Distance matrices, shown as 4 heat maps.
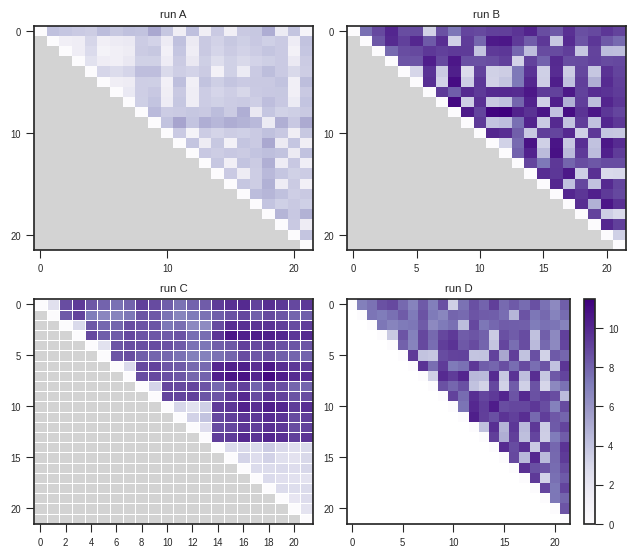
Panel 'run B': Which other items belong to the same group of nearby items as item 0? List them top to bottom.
6
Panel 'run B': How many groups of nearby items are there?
5
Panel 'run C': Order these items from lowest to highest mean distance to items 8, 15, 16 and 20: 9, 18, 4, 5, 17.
17, 18, 9, 5, 4
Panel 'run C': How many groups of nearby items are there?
7
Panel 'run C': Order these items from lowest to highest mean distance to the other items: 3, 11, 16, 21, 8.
21, 16, 11, 8, 3
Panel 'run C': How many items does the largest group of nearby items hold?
8
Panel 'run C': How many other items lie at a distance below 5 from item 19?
7
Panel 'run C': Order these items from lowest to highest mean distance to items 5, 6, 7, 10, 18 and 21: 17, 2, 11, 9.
17, 11, 2, 9
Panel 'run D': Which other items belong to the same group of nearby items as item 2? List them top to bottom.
11
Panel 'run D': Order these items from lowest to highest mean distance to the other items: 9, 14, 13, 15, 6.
13, 15, 6, 14, 9
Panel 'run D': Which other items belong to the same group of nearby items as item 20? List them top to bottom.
6
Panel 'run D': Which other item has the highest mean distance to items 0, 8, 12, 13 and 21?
14
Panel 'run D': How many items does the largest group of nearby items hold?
8
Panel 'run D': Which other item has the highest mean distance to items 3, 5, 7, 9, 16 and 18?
10
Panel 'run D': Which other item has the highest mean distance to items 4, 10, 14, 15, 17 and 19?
9
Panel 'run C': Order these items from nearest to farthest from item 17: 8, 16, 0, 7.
16, 8, 0, 7
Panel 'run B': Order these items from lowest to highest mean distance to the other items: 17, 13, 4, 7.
4, 7, 17, 13
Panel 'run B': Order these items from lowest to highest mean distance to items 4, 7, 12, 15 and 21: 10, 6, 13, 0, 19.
19, 13, 10, 0, 6
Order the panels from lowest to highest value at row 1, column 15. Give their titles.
run A, run D, run C, run B
